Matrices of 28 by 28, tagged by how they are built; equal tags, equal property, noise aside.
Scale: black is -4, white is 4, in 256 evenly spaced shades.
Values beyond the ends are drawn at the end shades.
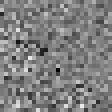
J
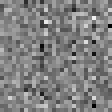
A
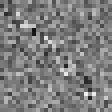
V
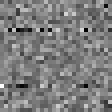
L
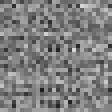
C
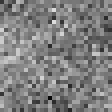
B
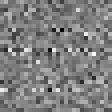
L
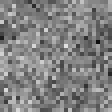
B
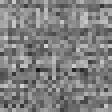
C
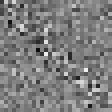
V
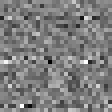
L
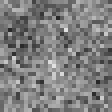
B
